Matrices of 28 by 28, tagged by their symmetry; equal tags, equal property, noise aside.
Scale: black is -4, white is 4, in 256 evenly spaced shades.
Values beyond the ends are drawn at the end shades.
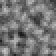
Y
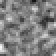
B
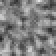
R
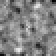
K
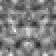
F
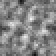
K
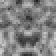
F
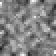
K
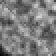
Y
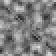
K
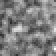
B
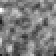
B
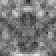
F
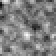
R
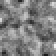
R
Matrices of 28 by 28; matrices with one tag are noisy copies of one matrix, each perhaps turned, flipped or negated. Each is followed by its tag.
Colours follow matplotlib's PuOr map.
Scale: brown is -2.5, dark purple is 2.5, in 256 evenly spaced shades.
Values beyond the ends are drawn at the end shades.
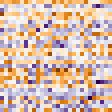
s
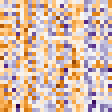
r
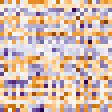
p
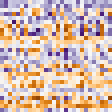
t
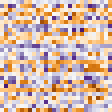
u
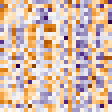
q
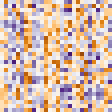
u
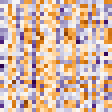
p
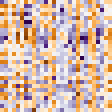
p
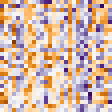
q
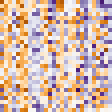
r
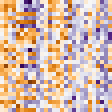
t
